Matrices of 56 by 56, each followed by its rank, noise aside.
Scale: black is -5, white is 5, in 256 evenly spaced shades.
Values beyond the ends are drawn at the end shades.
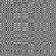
two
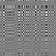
one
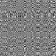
four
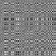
one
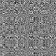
five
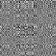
three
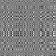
two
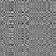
two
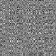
five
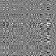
three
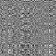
four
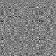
four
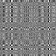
one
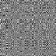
four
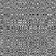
four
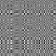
one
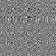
four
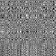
four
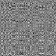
five
